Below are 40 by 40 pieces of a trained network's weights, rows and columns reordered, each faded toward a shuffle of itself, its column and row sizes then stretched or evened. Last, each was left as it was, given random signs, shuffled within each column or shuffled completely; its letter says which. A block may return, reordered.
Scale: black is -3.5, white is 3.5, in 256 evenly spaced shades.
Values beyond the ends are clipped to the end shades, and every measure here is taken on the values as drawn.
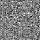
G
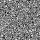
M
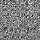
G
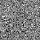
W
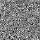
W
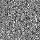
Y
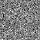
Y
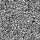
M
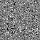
W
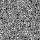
Y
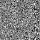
Y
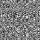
G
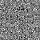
W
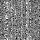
Y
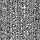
Y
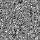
Y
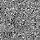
W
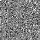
Y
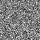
M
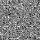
W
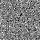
M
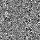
Y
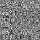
G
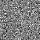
Y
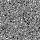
M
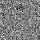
Y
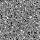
M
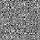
G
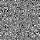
W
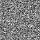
Y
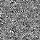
Y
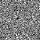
W
